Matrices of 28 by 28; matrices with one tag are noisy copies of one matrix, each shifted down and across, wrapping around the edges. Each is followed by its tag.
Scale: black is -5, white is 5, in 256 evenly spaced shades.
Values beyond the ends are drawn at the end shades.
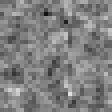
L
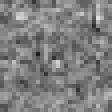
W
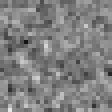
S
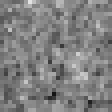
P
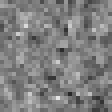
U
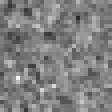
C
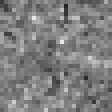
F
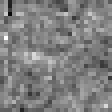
F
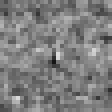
W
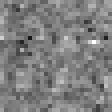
U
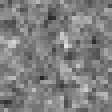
L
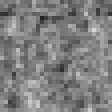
P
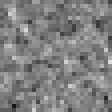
S
